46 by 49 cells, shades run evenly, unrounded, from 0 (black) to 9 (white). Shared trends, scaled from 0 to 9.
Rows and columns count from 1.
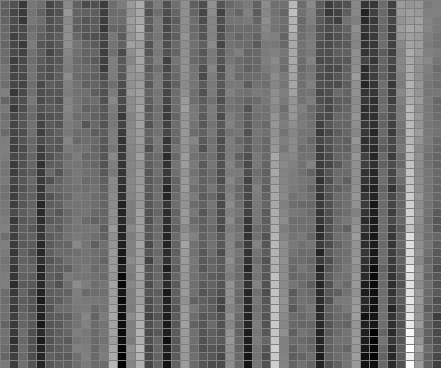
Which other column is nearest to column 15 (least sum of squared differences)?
47
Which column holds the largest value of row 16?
46
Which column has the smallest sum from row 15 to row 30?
42
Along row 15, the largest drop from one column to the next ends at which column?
41
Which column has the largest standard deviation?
14
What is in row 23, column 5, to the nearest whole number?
2
